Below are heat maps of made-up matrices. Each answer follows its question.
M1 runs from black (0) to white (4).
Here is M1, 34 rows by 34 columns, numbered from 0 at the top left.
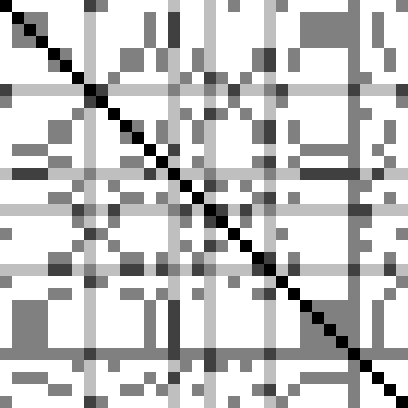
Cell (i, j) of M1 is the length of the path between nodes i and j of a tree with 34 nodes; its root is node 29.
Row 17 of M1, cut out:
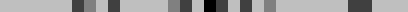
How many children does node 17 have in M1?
6
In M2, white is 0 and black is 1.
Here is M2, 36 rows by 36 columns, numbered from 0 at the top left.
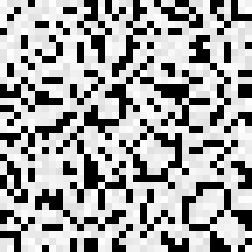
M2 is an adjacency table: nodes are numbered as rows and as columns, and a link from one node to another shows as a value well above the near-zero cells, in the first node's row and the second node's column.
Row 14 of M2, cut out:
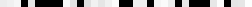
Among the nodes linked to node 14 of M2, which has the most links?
node 17
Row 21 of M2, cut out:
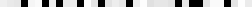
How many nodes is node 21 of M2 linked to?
10
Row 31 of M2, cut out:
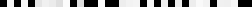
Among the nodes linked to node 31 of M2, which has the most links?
node 13
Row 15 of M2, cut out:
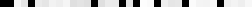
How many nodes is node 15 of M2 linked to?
9
